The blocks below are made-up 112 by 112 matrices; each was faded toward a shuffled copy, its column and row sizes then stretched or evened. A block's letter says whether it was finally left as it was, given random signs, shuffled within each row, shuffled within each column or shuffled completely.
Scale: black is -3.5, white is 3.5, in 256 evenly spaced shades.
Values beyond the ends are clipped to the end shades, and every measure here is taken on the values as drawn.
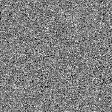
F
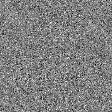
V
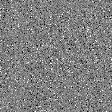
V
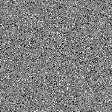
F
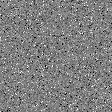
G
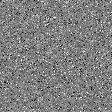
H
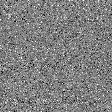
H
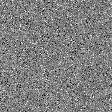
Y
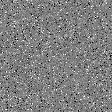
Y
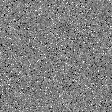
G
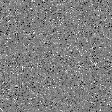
F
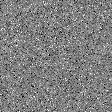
G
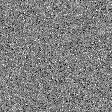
G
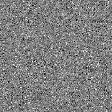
F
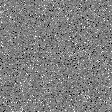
H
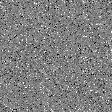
H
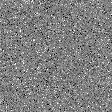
G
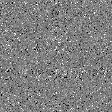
F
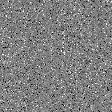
Y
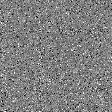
V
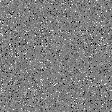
V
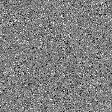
V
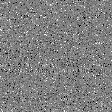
F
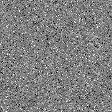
Y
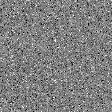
Y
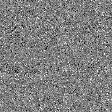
F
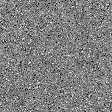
G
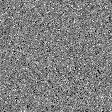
G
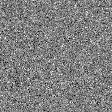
H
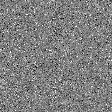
Y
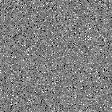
F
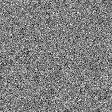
H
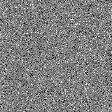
V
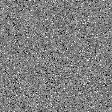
V
